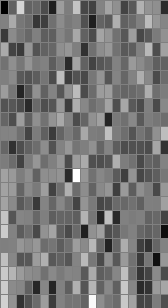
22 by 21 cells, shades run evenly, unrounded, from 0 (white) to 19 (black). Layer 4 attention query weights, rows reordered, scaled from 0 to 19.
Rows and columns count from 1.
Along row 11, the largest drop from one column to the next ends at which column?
20
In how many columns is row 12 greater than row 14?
13
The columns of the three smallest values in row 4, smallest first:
19, 1, 21
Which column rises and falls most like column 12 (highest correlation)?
16
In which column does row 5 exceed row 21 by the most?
12
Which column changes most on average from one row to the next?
14
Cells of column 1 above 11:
5
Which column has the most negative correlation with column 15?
6
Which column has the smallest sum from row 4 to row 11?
8
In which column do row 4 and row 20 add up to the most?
11
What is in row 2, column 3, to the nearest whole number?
10
